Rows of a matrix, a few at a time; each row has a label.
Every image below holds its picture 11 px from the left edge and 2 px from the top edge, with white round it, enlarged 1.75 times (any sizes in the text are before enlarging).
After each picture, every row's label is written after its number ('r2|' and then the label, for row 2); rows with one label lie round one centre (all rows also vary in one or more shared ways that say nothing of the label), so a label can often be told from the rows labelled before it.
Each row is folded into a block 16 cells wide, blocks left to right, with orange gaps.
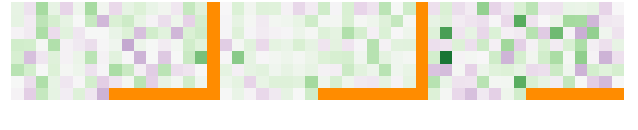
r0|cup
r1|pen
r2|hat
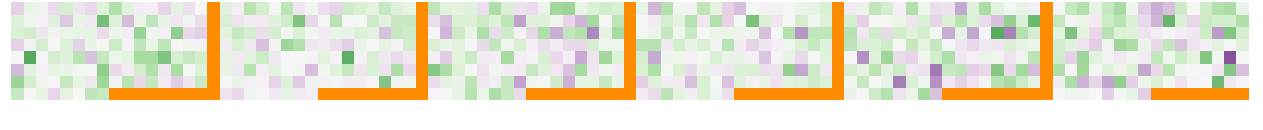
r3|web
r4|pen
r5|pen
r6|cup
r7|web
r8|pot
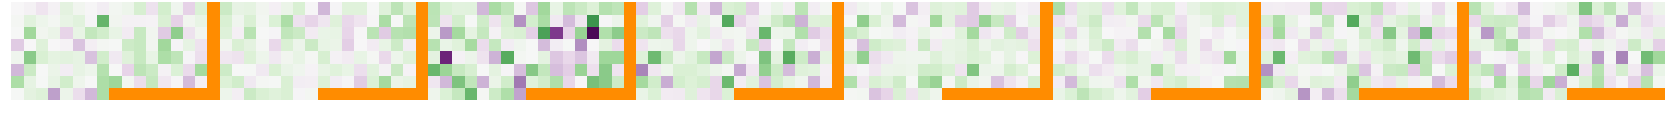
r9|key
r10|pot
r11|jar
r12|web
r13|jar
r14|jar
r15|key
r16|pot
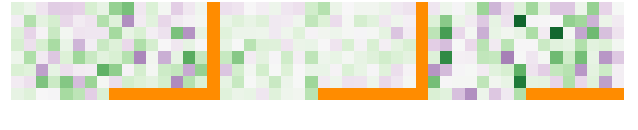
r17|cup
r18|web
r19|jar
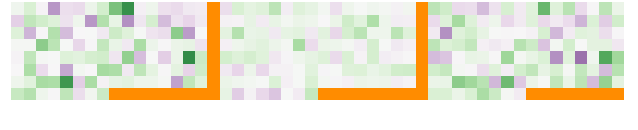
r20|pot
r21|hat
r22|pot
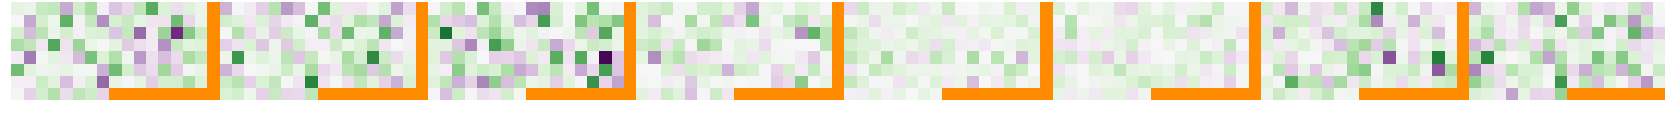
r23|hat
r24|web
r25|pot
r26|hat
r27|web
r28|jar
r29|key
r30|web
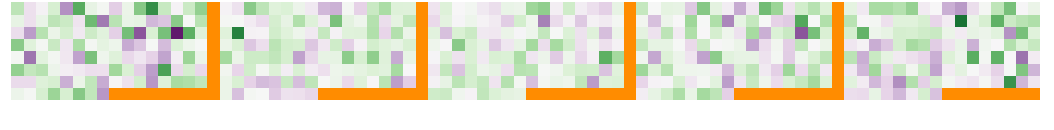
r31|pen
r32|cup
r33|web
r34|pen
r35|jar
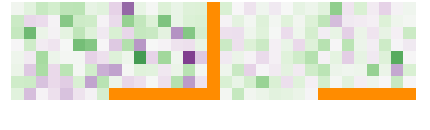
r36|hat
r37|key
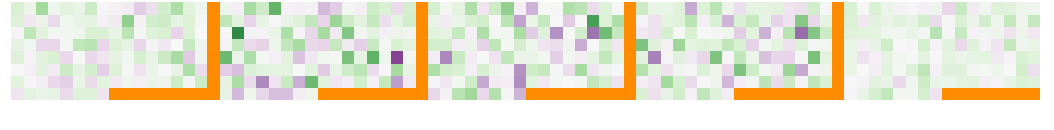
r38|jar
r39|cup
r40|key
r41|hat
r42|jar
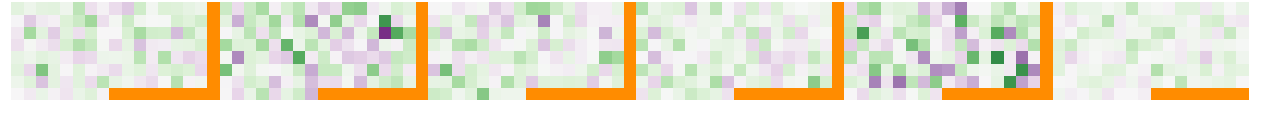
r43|pen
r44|hat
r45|web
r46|jar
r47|web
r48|hat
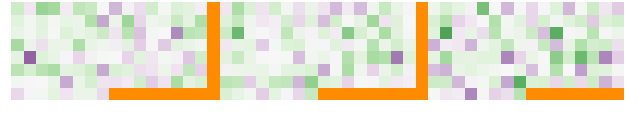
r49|jar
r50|pot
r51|pot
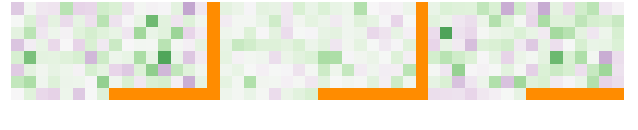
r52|web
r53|hat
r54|pen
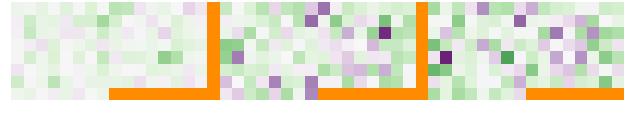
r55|key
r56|cup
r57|pot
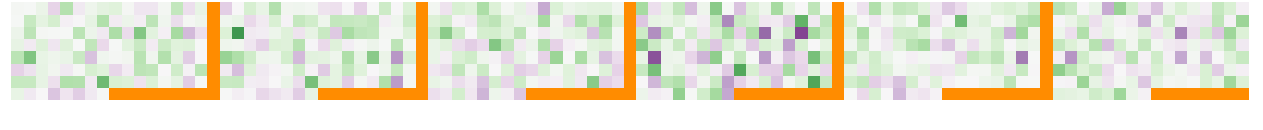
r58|cup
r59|cup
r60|key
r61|jar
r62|cup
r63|pot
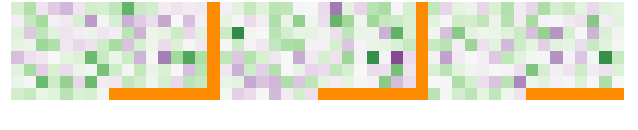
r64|pot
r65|hat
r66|key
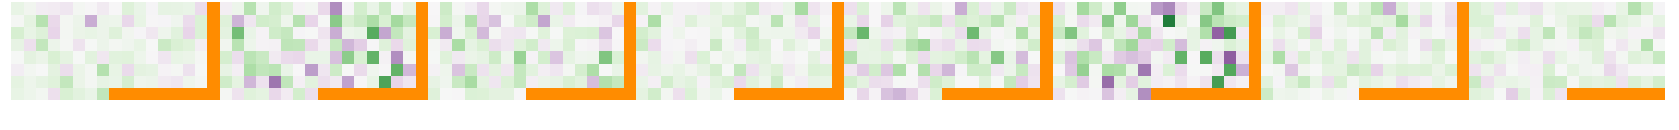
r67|pot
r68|web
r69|web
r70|jar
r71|hat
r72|jar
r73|jar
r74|jar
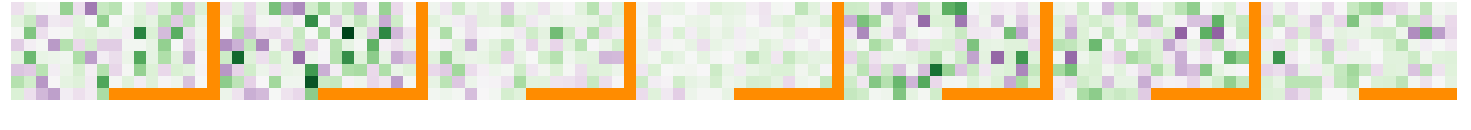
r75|pen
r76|pen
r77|pen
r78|jar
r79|pot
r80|web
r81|jar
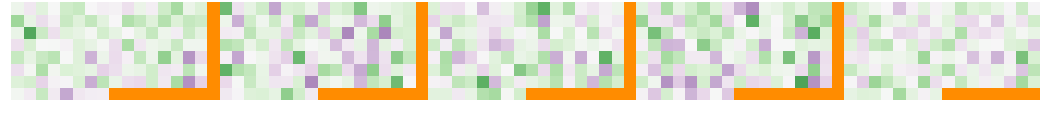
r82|key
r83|pen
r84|pen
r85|key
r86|pot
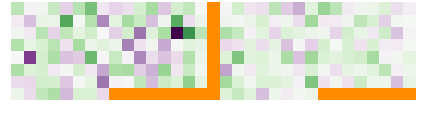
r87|hat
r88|web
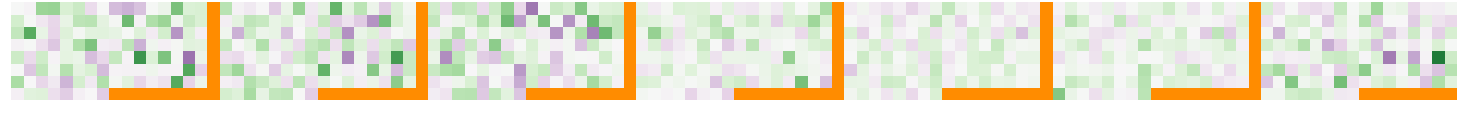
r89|jar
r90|key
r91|key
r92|key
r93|web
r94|pot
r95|cup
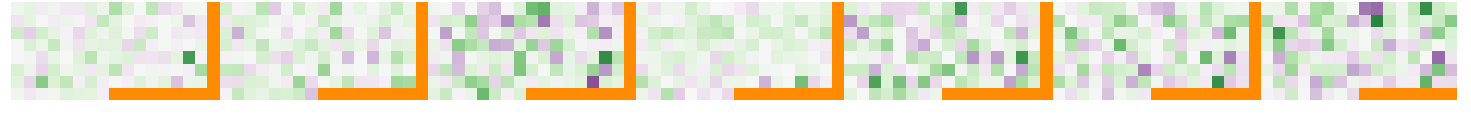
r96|hat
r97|jar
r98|web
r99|key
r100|cup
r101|key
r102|pot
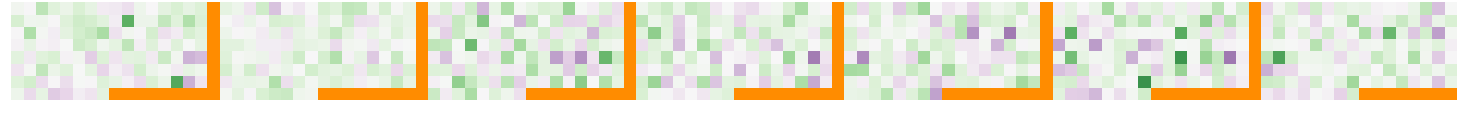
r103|key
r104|pen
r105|hat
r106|pot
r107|jar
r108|pen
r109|cup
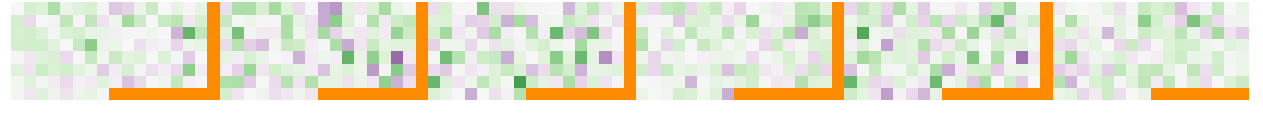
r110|hat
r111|pot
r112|pot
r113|jar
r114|pot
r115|jar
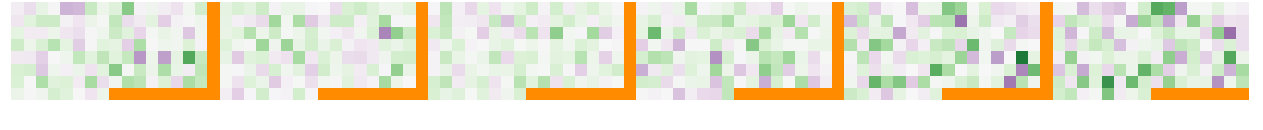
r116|cup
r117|hat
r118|pot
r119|key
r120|hat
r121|jar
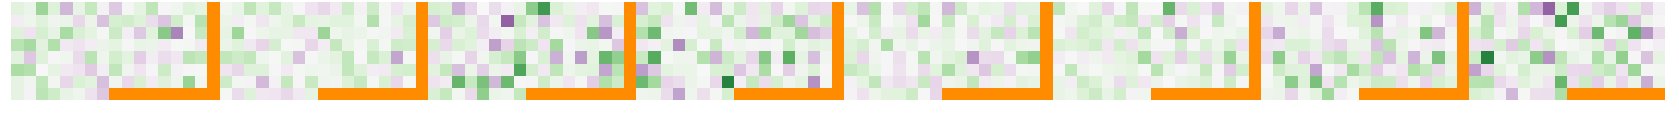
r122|cup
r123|cup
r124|pot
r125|web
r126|cup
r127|key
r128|pen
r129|web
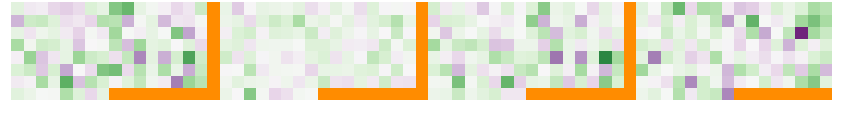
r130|cup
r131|key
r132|cup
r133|jar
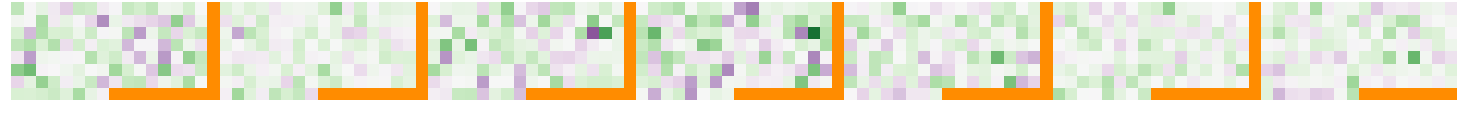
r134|pot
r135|jar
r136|hat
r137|hat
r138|key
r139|pot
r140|hat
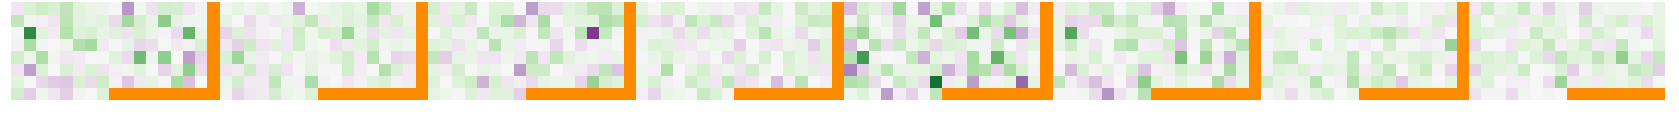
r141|hat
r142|pen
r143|jar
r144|pen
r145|web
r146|hat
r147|pen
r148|web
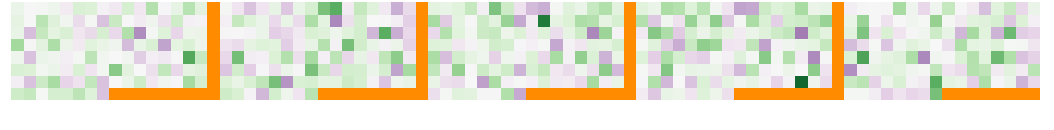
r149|jar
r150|key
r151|jar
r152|pen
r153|key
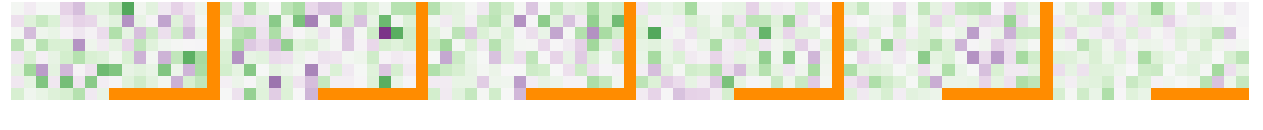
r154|cup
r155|key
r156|pot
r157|hat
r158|hat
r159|web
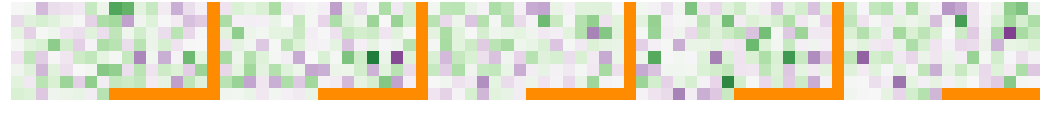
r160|hat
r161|web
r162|hat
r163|key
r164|jar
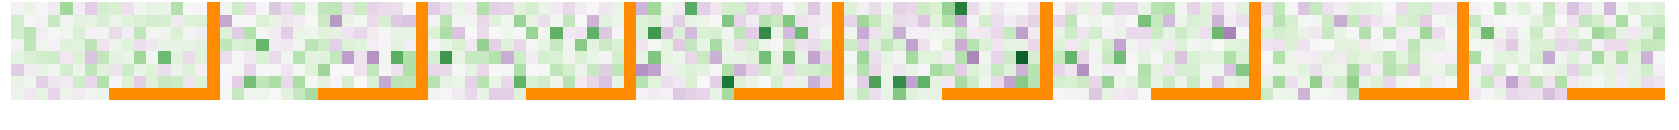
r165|web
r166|hat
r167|cup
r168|hat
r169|jar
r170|cup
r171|pot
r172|cup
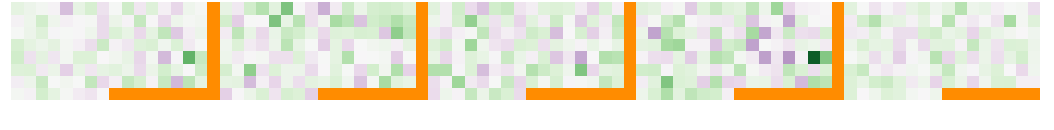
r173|cup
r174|pen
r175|cup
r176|web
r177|key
